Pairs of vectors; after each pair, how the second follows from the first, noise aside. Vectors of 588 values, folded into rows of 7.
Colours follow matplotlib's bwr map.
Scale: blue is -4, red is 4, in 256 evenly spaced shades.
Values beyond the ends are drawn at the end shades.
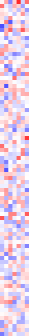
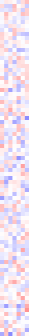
reversed, negated, shrunk.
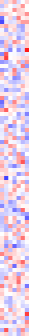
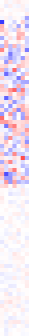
reversed, negated, partly zeroed.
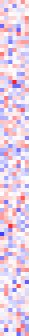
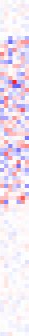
partly zeroed.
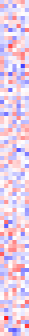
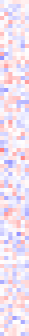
wrapped around, shrunk.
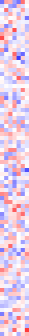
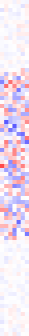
reversed, negated, partly zeroed.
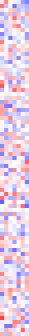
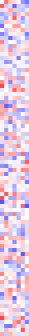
copied.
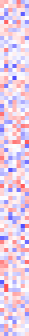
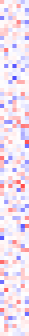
partly zeroed.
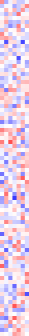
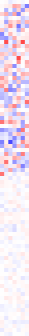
negated, partly zeroed.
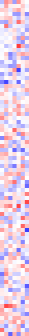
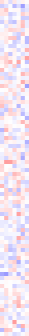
wrapped around, shrunk.
